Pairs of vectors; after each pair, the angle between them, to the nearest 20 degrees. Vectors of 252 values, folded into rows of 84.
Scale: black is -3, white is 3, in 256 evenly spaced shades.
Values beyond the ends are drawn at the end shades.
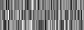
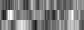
80 degrees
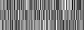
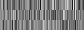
40 degrees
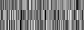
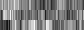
60 degrees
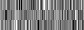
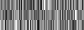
40 degrees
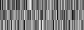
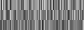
120 degrees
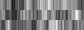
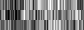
40 degrees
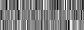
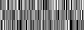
160 degrees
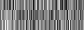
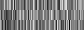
160 degrees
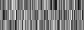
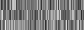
80 degrees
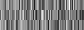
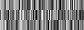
20 degrees
